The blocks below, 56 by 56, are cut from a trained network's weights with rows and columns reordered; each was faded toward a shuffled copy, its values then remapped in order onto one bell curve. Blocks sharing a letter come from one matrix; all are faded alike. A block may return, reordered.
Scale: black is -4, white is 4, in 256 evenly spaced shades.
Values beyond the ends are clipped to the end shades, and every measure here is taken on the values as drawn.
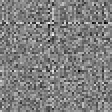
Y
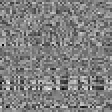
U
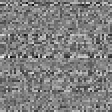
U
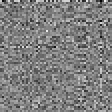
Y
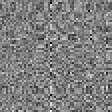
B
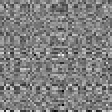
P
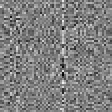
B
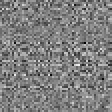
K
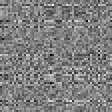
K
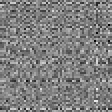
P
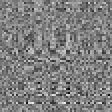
K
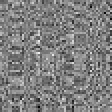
B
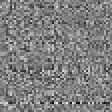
Y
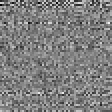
U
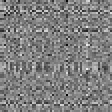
P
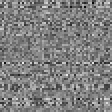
U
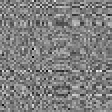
P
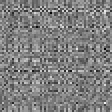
P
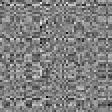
P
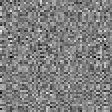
B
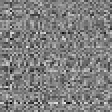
Y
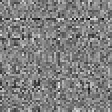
Y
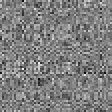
B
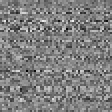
U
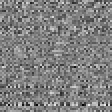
U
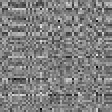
P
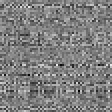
U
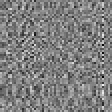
B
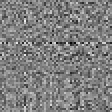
Y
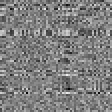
K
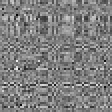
P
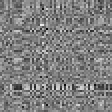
P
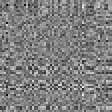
P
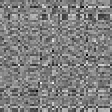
P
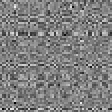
P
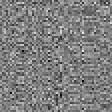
B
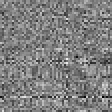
Y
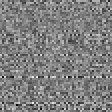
U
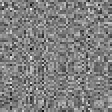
B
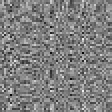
B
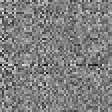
Y
